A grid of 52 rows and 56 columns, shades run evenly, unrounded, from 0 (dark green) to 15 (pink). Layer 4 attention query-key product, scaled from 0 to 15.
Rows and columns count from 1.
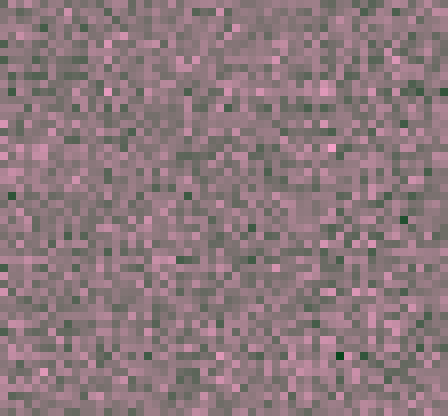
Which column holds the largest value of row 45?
28
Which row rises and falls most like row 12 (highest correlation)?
25
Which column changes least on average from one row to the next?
12
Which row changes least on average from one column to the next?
15
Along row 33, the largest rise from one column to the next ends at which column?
44
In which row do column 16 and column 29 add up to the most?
5
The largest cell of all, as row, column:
19, 42
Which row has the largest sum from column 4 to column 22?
33
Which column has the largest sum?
3
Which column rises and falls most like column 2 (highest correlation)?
49
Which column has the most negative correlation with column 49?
45
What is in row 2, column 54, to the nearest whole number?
8
